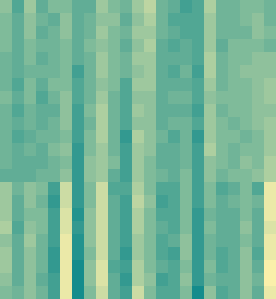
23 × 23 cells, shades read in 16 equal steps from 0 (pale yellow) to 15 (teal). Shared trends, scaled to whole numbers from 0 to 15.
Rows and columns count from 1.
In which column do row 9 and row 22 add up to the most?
7
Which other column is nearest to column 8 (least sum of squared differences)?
21
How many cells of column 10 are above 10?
2
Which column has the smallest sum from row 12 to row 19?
23
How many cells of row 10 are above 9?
6
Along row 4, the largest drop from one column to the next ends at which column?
18
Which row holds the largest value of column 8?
1
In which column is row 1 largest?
16
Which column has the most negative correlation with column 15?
4
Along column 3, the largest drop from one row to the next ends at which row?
15
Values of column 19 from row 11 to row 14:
8 8 8 9
